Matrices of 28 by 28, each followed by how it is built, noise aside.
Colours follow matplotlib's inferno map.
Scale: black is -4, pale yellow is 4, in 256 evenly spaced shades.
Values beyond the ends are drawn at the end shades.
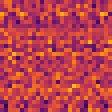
repeating columns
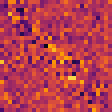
banded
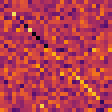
diagonal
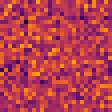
noise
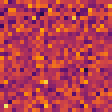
repeating columns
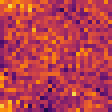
smooth
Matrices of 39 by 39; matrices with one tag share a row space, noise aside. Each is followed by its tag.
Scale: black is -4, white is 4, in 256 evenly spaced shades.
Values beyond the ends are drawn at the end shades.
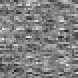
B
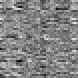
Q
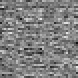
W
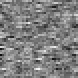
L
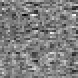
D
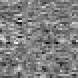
Q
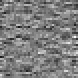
L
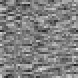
L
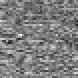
W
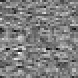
Q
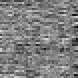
B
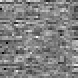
B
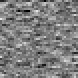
L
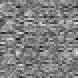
W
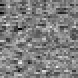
Q
